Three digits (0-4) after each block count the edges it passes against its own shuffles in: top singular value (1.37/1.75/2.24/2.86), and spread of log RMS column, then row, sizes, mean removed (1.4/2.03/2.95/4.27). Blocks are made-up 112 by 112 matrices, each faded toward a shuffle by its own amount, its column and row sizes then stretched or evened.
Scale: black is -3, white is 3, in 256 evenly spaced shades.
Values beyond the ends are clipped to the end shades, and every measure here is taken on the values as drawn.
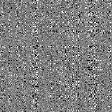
2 3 3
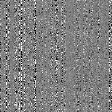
2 4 1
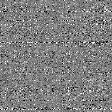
0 2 3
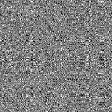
3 1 2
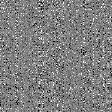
2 3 0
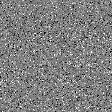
1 0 1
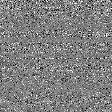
1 0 3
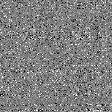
1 0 3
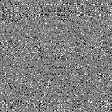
3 0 2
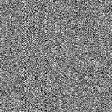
3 2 0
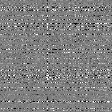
2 2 4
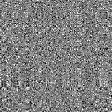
3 1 1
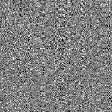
3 2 1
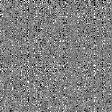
2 3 2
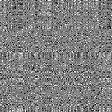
4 0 2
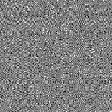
4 0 0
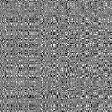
4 3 3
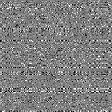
4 0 3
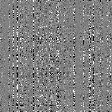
2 4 2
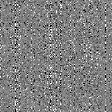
3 3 1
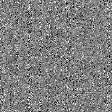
1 3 0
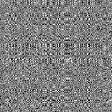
4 2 3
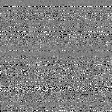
1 1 4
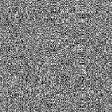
3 2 1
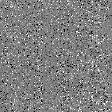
1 2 1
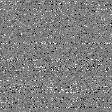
0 1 3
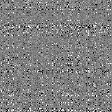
2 3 3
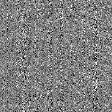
0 3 0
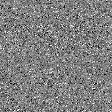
0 0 2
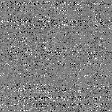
1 2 3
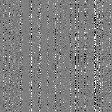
3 4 1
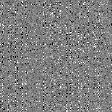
2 3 2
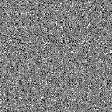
2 1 1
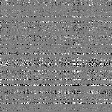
3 2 4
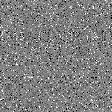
2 0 1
